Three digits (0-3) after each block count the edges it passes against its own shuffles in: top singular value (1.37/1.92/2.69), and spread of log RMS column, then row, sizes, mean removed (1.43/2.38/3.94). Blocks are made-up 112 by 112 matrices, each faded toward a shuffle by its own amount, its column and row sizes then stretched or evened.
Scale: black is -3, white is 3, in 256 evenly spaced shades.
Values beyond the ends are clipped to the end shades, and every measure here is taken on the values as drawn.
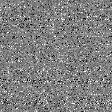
0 0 2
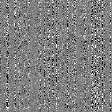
1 3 1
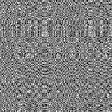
3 1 1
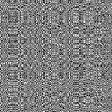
3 2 0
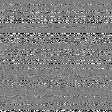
2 0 3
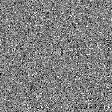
1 1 1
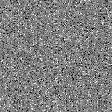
2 0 0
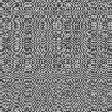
3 0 2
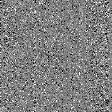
1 2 0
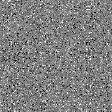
1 1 1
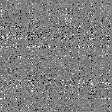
0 2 2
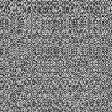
3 1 1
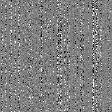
1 3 0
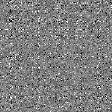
1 2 2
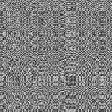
3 1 1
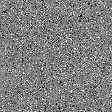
0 1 0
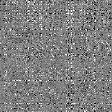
2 2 2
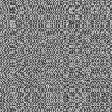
3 0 1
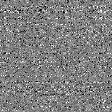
1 0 2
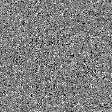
1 1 1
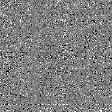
1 2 2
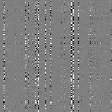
3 3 1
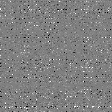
1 1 2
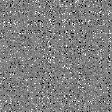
1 2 2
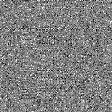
2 0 1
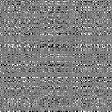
3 2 3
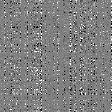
2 3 2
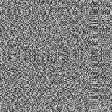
3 0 0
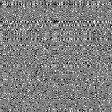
3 0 2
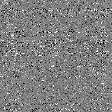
0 1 2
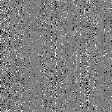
0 3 0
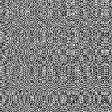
3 1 0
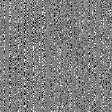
1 3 0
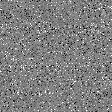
1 0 1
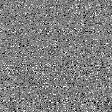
1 0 2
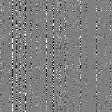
3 3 1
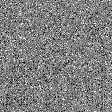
1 0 0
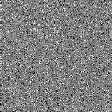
2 1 0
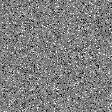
0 1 0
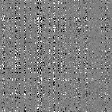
1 3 2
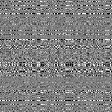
3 1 3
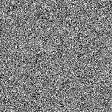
1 0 0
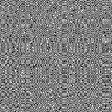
3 0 1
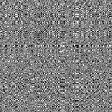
3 1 2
